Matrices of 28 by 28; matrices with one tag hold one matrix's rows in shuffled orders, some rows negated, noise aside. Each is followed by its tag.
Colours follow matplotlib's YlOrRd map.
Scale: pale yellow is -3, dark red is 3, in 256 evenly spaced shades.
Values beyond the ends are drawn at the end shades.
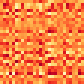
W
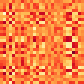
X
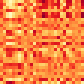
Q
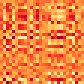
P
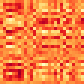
Q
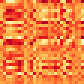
Q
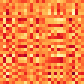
P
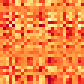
W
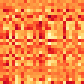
W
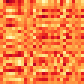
Q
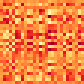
W
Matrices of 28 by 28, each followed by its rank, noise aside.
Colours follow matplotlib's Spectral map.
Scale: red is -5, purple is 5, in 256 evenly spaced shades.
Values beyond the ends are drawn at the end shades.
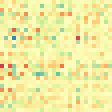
four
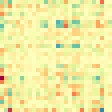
three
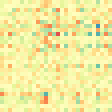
three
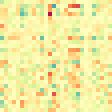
four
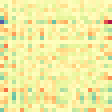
three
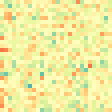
eight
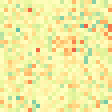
eight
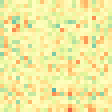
six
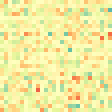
six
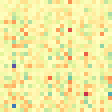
four
